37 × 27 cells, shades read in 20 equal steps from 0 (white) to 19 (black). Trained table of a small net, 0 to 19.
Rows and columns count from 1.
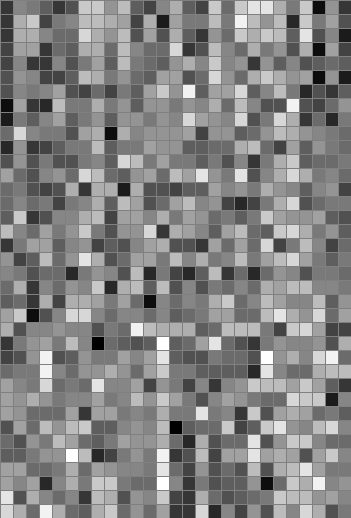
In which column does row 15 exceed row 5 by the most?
19
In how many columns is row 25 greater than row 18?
9
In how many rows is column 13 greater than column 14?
9
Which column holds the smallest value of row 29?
23
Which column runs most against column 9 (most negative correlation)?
15
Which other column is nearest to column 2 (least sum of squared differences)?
10
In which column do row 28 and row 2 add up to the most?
27
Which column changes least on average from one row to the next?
11
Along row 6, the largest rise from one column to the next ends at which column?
25
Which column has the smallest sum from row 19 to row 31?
13
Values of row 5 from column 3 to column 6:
15 15 9 13
